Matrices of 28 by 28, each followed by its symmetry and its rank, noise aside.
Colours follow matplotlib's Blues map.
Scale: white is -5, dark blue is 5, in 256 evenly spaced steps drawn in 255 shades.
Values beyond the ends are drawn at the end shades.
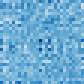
no symmetry, rank six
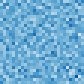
symmetric, rank six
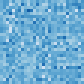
no symmetry, rank seven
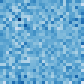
symmetric, rank five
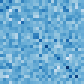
symmetric, rank six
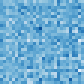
antisymmetric, rank six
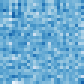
no symmetry, rank five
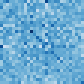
symmetric, rank six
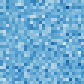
no symmetry, rank seven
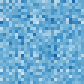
no symmetry, rank six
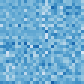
antisymmetric, rank six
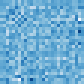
symmetric, rank five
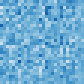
no symmetry, rank five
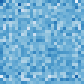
symmetric, rank five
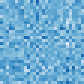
no symmetry, rank six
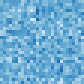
no symmetry, rank five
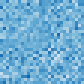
symmetric, rank six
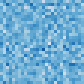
antisymmetric, rank six
